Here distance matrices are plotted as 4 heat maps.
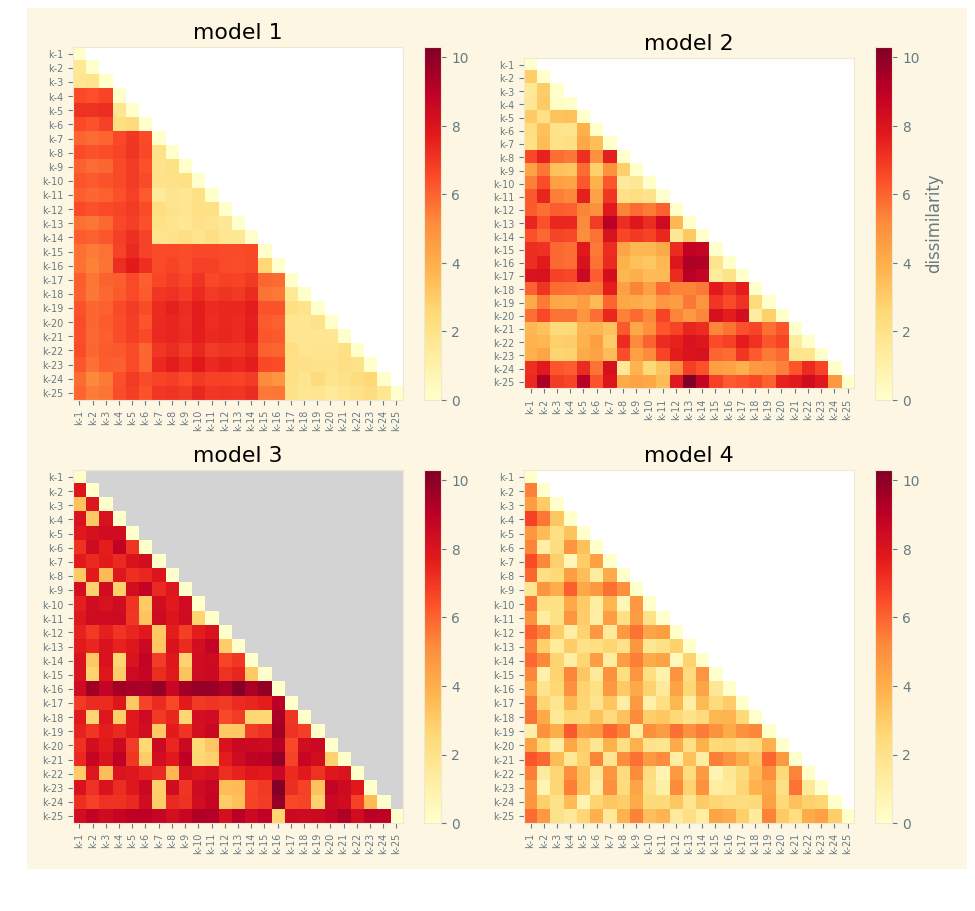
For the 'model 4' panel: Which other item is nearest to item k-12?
k-14
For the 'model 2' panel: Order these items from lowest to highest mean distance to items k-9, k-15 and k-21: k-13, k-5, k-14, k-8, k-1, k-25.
k-8, k-1, k-5, k-25, k-14, k-13
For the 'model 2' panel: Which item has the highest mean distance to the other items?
k-13
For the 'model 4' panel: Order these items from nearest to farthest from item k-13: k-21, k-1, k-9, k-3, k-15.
k-3, k-15, k-21, k-9, k-1
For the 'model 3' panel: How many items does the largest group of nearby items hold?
6
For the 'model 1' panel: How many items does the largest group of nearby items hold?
9
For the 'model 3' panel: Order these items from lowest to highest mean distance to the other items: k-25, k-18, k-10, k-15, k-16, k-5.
k-18, k-15, k-10, k-5, k-25, k-16
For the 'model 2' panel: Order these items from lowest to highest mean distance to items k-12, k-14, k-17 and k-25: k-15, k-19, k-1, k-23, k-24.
k-24, k-19, k-15, k-1, k-23
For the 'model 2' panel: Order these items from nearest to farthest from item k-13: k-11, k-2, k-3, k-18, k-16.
k-18, k-2, k-3, k-11, k-16
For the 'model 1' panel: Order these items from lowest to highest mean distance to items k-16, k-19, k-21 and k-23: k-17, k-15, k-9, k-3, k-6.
k-17, k-15, k-3, k-6, k-9
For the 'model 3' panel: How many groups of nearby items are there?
6
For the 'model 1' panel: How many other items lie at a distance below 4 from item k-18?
8
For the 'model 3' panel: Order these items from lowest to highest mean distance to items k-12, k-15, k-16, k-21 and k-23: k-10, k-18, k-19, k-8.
k-19, k-18, k-10, k-8
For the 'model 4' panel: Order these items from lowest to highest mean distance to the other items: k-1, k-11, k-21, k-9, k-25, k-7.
k-11, k-25, k-7, k-21, k-9, k-1
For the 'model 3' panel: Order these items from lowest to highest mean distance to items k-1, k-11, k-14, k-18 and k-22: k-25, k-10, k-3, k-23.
k-3, k-10, k-23, k-25
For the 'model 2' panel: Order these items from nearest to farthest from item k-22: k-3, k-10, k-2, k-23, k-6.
k-23, k-3, k-2, k-6, k-10
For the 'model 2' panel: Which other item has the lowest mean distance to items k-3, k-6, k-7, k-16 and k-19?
k-4
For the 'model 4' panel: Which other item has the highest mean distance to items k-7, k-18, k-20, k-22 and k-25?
k-1
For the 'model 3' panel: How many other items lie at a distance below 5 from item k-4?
5
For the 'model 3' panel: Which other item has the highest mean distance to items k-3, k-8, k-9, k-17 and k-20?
k-16
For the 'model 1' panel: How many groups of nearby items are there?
5
